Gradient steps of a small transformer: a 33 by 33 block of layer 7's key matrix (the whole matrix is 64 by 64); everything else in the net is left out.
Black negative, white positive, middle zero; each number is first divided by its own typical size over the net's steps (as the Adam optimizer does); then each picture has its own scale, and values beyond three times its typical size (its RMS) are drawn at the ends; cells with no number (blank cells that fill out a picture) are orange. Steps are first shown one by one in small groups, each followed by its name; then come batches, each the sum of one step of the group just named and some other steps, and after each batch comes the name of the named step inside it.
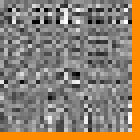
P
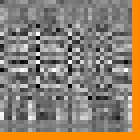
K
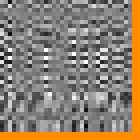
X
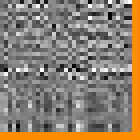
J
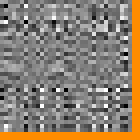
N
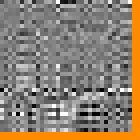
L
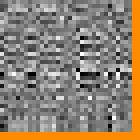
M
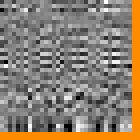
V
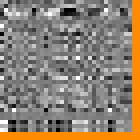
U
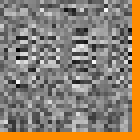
U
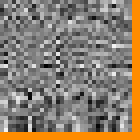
V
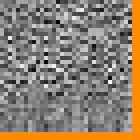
P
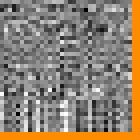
L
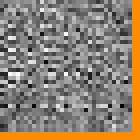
M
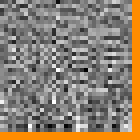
V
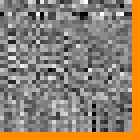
L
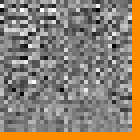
P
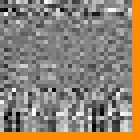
L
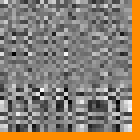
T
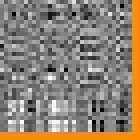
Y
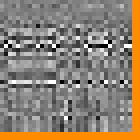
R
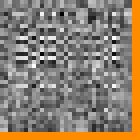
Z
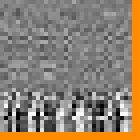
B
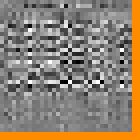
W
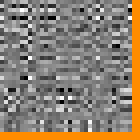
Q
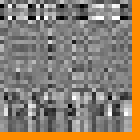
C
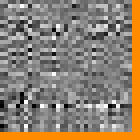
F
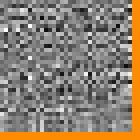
Q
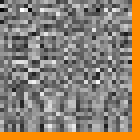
W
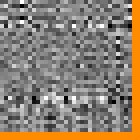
Q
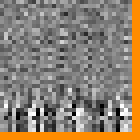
B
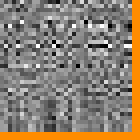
R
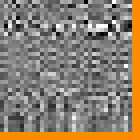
F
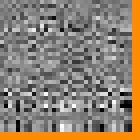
W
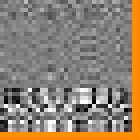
Y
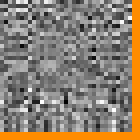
Q
